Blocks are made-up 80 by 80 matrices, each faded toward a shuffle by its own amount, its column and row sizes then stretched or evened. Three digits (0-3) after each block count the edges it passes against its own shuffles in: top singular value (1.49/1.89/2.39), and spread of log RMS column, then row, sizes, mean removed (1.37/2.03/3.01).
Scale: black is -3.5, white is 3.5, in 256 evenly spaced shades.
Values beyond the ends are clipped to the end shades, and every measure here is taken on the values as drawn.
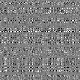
3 1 3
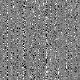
2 3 0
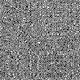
2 0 0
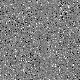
0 1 0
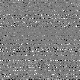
1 0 3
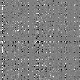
3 3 2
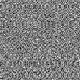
3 0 1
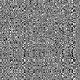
3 2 0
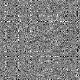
2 2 2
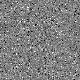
1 1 0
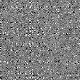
2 1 2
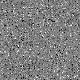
1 0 0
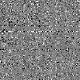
1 2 2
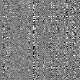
2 3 2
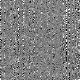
0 3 0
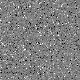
0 1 1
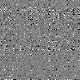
0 2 3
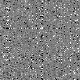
2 2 1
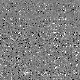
0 1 2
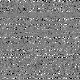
0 0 3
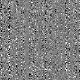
0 3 1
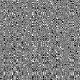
3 2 0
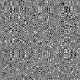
3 2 1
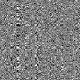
3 2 1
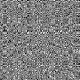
3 1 1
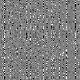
3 3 0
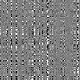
3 3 2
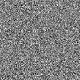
2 1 1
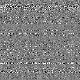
2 1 3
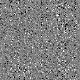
1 2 0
